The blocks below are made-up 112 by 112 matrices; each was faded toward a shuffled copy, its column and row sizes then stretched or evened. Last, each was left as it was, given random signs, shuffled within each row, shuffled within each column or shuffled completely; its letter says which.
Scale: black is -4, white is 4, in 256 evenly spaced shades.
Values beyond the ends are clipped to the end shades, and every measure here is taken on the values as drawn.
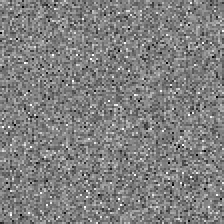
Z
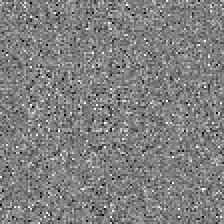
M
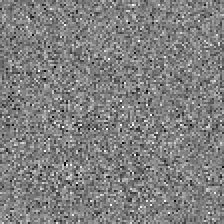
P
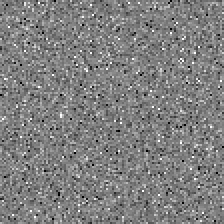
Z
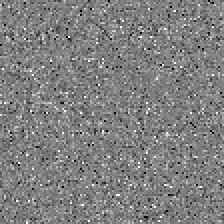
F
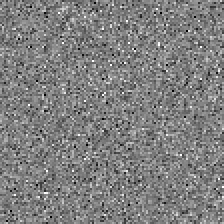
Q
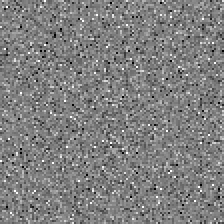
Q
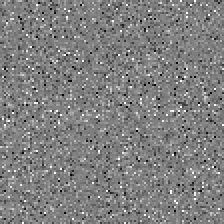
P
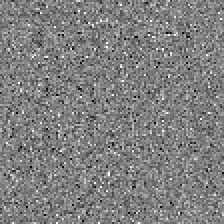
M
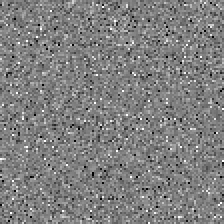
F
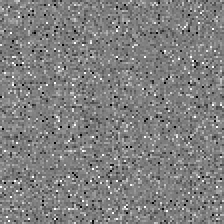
M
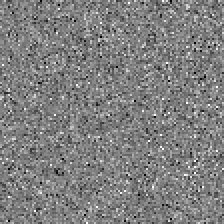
Q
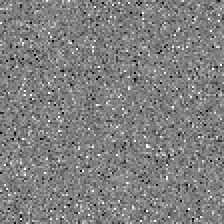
Z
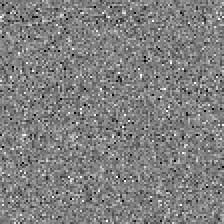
F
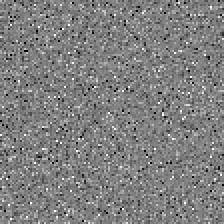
Z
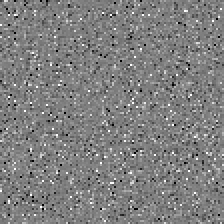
M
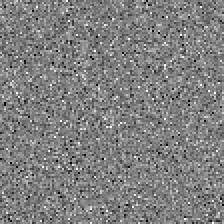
Z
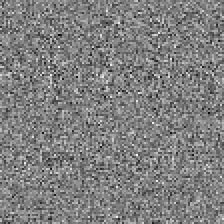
M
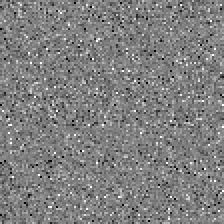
F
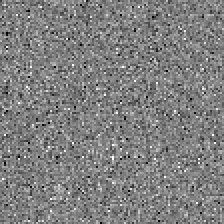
M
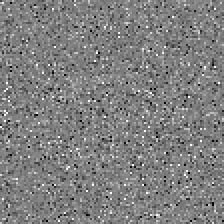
P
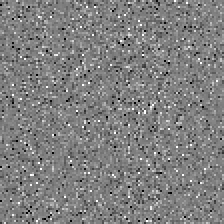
Q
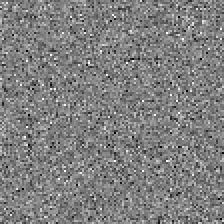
M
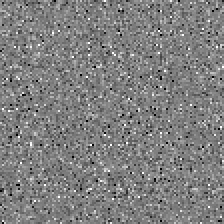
P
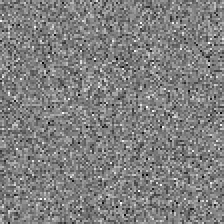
Q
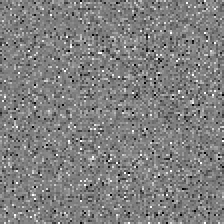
M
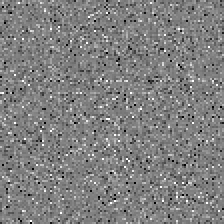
P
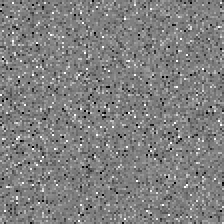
Q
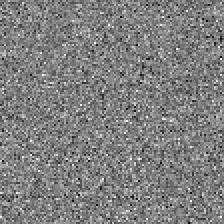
P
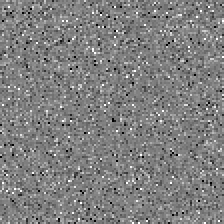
F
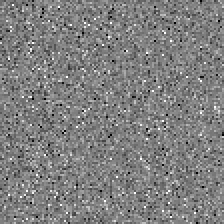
Q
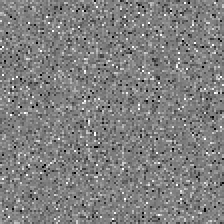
Z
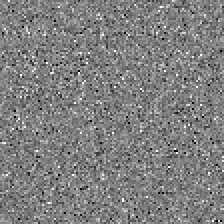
F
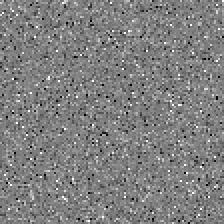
Z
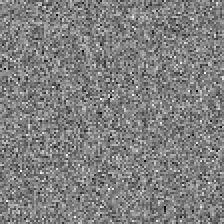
Q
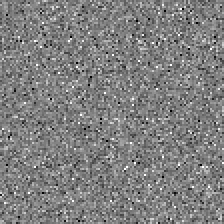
F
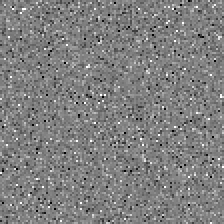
Z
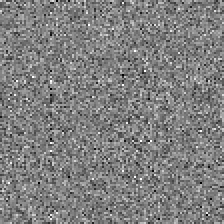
M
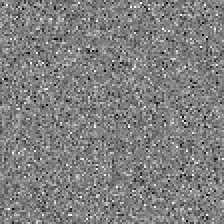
M
